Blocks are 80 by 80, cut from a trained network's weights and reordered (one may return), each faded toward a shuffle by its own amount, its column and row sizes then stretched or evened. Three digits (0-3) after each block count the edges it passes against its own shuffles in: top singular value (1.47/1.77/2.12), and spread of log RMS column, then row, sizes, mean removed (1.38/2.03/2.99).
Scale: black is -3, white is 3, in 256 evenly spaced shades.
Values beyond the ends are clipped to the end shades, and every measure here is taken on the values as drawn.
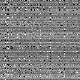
3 2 2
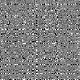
3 2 3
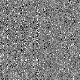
0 2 0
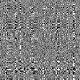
3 2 2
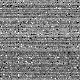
3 1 1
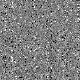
0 2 0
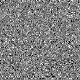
1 0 2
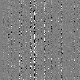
2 3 0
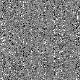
0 2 0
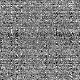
2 2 1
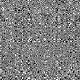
2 1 2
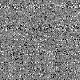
1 0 2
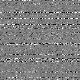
2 0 3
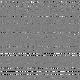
3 0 3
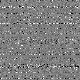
0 0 3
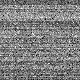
3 0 0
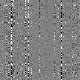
3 3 1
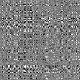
3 2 3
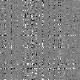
1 3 2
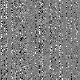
0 3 0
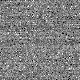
0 1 0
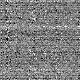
2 2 1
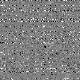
0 1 3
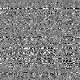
2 0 3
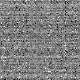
2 2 0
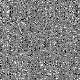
1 1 1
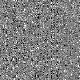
2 2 0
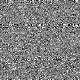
1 0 2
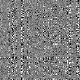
2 3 2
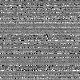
2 0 3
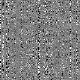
1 3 1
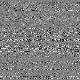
0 0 3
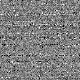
0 1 2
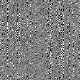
2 3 1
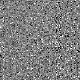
1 2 1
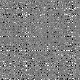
0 2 3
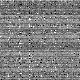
3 1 1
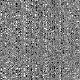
1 2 1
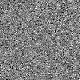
1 0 0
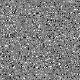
1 1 2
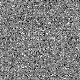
0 0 1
